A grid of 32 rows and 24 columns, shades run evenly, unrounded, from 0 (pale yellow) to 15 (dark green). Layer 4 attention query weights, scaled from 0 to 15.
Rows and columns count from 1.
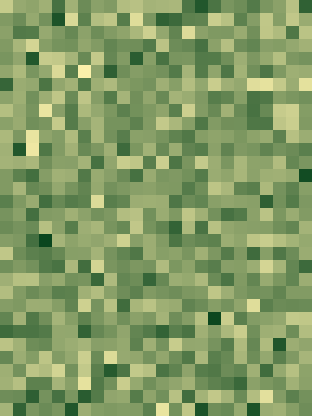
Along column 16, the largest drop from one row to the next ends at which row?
13
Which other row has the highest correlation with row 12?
11
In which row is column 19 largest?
30
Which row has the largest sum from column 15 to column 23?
1
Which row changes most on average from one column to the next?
2
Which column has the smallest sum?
21
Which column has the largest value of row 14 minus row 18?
24
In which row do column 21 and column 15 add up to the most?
16
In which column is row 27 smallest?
14
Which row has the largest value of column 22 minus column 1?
27
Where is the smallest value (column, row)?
7, 6
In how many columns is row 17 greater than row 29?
13
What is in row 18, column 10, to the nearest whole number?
9
